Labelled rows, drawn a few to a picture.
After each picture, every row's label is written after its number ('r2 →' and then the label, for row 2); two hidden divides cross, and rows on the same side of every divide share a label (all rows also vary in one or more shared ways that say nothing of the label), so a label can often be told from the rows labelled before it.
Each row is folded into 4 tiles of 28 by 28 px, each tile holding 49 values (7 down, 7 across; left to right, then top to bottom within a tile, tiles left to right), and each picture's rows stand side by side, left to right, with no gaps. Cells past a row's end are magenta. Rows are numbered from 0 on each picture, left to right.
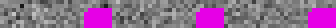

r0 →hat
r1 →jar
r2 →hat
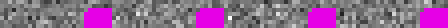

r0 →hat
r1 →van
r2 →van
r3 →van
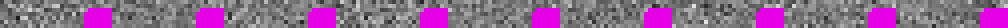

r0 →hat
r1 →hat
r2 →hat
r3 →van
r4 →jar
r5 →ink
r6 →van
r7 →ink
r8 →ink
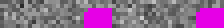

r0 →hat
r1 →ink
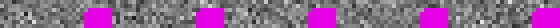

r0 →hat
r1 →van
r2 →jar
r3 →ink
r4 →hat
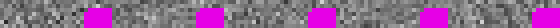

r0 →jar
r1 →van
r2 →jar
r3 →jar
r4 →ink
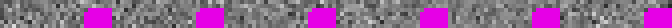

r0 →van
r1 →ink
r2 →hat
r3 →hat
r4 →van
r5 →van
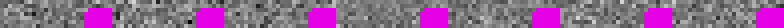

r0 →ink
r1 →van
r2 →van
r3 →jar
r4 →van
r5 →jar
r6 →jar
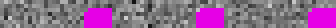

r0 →hat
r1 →ink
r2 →jar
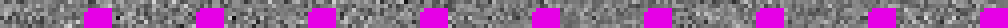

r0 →jar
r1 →ink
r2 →jar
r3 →ink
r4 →hat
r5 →ink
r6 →hat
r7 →jar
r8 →hat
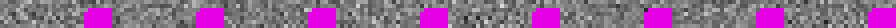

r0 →ink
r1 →hat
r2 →hat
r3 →van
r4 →van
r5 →jar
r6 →hat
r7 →jar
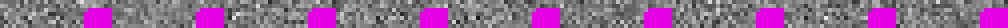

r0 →hat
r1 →hat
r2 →hat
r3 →hat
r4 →hat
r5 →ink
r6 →hat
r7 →ink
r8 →ink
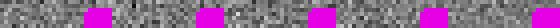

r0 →hat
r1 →ink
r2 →hat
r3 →jar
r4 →ink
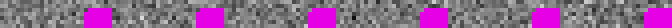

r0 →van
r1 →hat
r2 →ink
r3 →hat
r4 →hat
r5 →ink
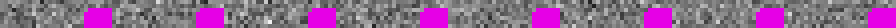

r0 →van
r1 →ink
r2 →jar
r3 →ink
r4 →jar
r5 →van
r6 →ink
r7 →jar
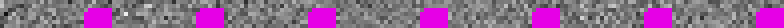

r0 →ink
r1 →van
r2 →van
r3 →van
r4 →ink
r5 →van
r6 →hat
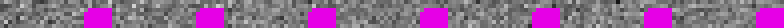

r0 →van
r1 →jar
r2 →hat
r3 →ink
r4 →hat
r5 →van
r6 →jar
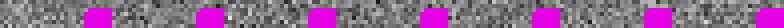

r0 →hat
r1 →hat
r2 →van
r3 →hat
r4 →ink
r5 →van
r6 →ink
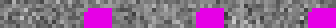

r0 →jar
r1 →van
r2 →hat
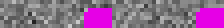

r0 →jar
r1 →jar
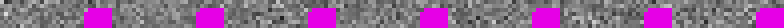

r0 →ink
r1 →ink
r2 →jar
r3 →van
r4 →jar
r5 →hat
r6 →jar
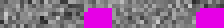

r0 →hat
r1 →ink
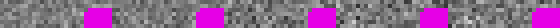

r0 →van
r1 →hat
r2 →van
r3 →ink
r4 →ink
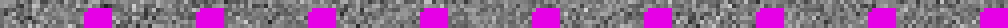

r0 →hat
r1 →ink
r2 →hat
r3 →van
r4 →ink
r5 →hat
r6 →hat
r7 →jar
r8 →ink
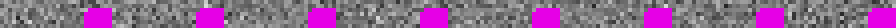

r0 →ink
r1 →jar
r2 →jar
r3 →van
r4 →hat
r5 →van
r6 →ink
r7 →ink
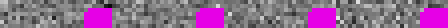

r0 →ink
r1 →jar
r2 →van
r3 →hat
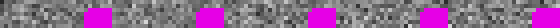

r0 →hat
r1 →jar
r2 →ink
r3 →ink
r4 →van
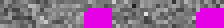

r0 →van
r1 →ink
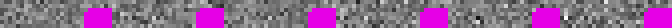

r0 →hat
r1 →van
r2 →hat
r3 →jar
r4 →ink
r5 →jar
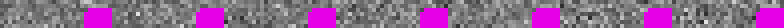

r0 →van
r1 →van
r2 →van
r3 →jar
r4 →van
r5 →hat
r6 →van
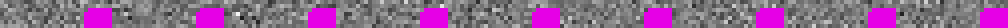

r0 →van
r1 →hat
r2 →hat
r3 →jar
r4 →van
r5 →van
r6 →hat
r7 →hat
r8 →jar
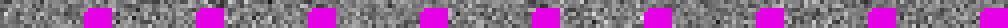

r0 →hat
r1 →jar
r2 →hat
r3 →ink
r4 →ink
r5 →jar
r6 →van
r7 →jar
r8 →van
